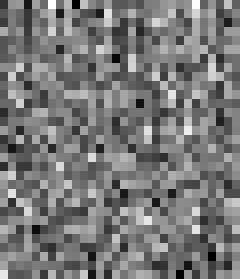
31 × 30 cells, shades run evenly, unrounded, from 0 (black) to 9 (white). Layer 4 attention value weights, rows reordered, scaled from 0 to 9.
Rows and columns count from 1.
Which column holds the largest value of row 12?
3
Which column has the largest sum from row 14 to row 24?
24
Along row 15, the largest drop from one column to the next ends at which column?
20
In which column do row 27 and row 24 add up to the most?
4
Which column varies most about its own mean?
25
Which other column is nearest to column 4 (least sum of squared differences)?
18
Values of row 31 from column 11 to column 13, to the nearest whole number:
7 1 5
